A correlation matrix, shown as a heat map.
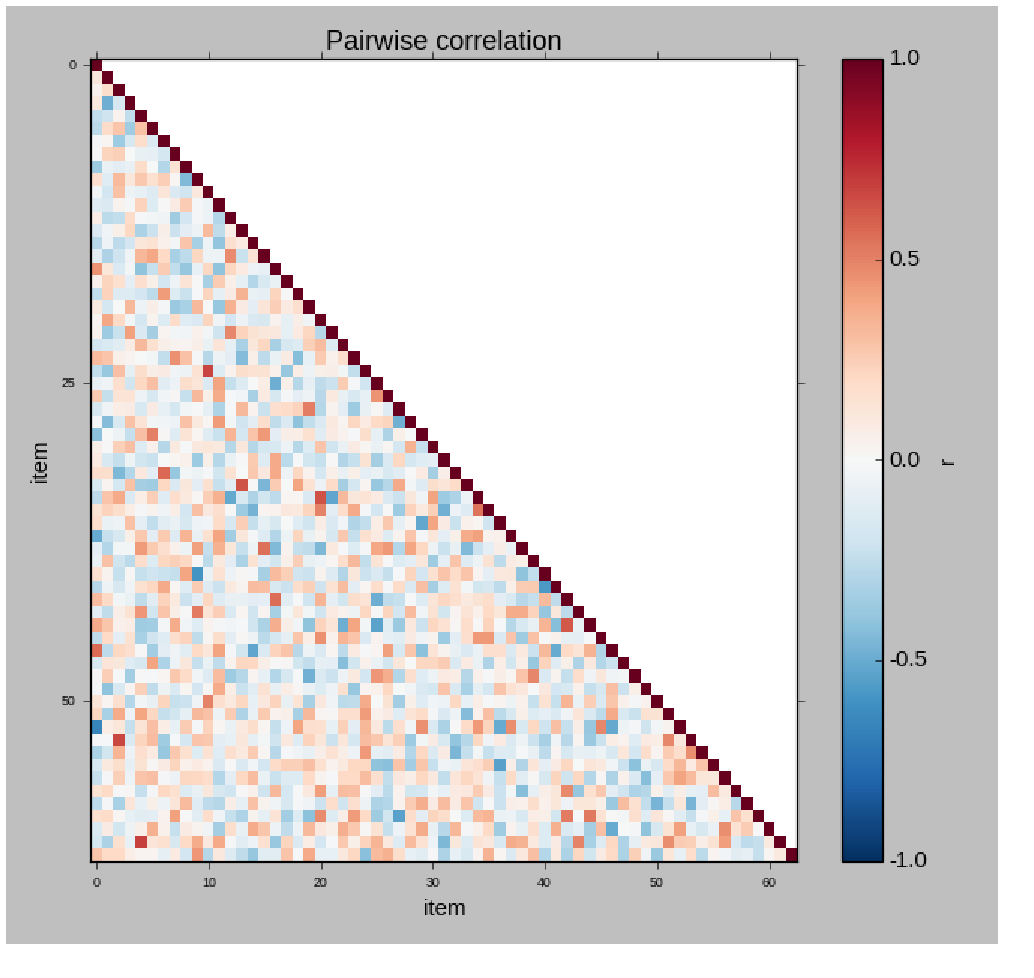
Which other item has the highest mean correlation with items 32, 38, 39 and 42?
6
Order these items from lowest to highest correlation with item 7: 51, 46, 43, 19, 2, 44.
19, 51, 46, 43, 2, 44
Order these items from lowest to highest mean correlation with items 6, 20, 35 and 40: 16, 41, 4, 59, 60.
41, 4, 60, 16, 59
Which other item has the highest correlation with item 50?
10
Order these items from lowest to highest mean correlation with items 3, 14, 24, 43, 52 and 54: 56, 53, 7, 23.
23, 7, 53, 56
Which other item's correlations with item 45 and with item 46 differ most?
52
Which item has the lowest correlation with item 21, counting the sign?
34
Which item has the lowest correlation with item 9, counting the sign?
40
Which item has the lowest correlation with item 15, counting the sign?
33
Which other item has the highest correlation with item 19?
27
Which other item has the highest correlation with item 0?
46
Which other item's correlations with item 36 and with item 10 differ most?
24
